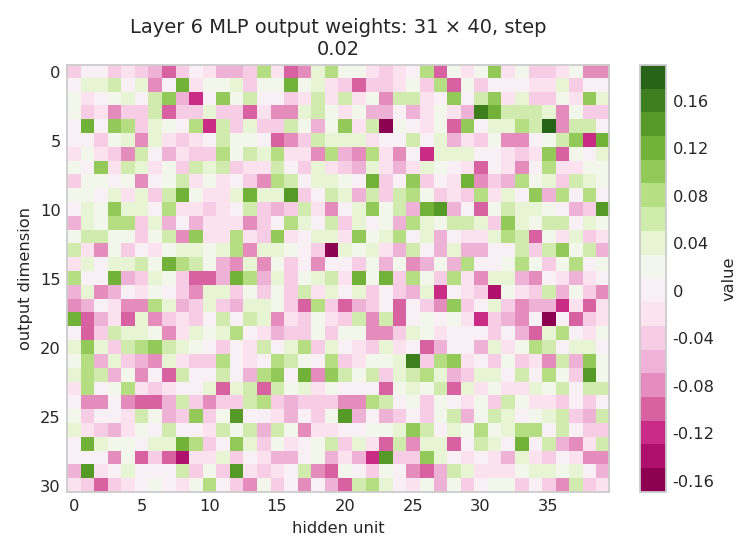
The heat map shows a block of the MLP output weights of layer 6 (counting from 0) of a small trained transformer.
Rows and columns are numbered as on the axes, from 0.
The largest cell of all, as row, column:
4, 35
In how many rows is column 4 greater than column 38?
19
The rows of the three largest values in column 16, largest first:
9, 1, 11
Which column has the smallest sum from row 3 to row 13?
23
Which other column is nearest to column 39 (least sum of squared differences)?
27
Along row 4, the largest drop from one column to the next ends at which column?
36
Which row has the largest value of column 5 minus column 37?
18
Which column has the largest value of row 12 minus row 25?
21
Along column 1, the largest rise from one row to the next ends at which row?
20
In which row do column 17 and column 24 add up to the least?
17
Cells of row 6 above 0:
15
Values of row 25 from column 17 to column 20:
0 -0.04 0.02 0.14
